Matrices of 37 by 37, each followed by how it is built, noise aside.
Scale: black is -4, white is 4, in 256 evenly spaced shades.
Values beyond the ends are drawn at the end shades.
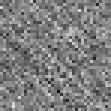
Toeplitz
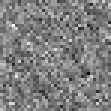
Toeplitz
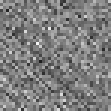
Toeplitz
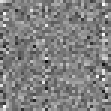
uneven columns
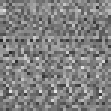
repeating columns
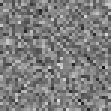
Toeplitz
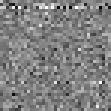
uneven rows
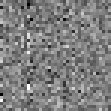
uneven columns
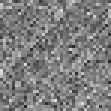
Hankel
